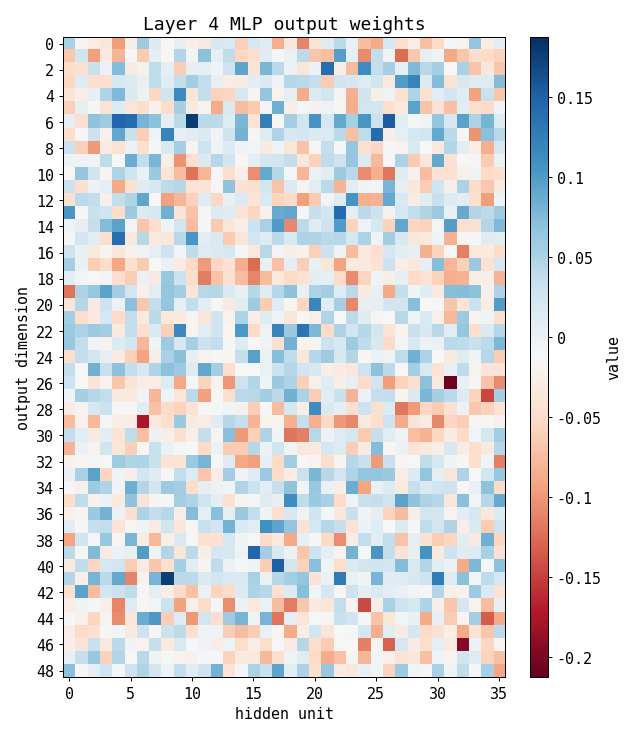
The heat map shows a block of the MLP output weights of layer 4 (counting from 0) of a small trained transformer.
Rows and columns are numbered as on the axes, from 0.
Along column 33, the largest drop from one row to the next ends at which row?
7
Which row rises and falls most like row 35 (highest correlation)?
3
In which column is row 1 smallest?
27
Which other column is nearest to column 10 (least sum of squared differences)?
12
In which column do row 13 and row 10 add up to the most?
22
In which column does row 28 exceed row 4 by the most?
20
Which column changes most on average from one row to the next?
35
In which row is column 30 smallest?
29
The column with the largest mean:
16
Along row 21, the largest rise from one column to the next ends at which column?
32
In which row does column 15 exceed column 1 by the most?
39
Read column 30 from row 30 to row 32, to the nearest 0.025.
-0.05 -0.025 0.025
